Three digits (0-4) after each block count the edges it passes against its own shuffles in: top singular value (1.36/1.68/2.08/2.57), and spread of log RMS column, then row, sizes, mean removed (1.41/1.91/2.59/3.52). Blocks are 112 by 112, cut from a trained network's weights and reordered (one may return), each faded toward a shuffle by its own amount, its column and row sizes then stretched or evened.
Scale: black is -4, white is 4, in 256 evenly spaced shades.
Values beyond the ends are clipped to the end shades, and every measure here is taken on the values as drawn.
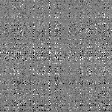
2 3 3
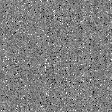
0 2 1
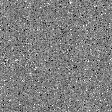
0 0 1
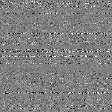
2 0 4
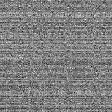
4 0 1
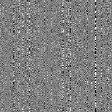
3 4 0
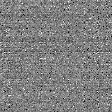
2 2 0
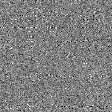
1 0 3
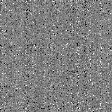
0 2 2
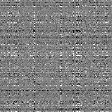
4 3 3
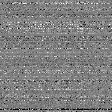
3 0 4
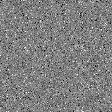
1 0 1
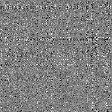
2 3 3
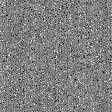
0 1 0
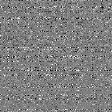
0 2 4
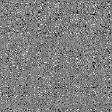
2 2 3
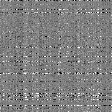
3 1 4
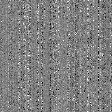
2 4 0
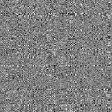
3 3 3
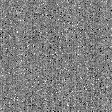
1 0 1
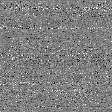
0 0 3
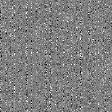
1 4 1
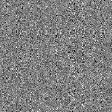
2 3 0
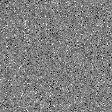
0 2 0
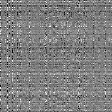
4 4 1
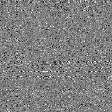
2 0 3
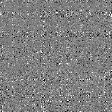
0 3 3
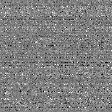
2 1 3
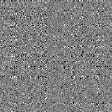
3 3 3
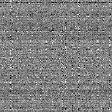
3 3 2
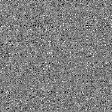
0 2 3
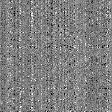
3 3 2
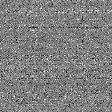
1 0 2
